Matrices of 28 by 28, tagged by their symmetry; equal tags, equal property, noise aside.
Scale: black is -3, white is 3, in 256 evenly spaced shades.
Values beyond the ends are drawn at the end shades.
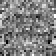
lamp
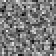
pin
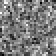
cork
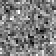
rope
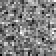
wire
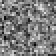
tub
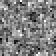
wire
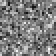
rope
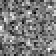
tub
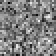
rope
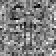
lamp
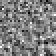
wire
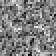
pin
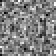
tub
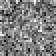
rope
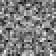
lamp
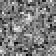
rope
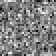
pin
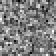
wire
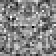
lamp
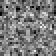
lamp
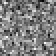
wire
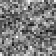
pin
